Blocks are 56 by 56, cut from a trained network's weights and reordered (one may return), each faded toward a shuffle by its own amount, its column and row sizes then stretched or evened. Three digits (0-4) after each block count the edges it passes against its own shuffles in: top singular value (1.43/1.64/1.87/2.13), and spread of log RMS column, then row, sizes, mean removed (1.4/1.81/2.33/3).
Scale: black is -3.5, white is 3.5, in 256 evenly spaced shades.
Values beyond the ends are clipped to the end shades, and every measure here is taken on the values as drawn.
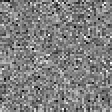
2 0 0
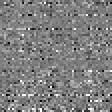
0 1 4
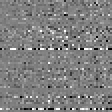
3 1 4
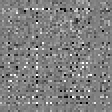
0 3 4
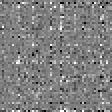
3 3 3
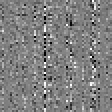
2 4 0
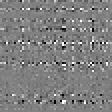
4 2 4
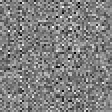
4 3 0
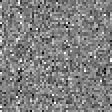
1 2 0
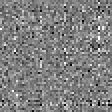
3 2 2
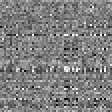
4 1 3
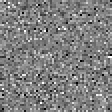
0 0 1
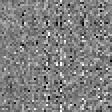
2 3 0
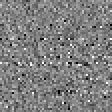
1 0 2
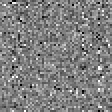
1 1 1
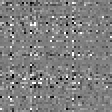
0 3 4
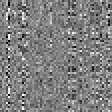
4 4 0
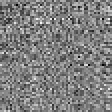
3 0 1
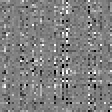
3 4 2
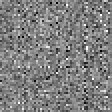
1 3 0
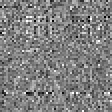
3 1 2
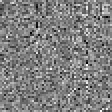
3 1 0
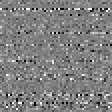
1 0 4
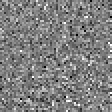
0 1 0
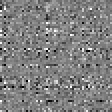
2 2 4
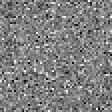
0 0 1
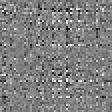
3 3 3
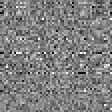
4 0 3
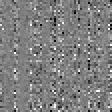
2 4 1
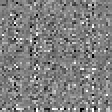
3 3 2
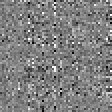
2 3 2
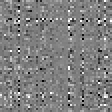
3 4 3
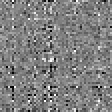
2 3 3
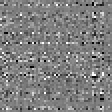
2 3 4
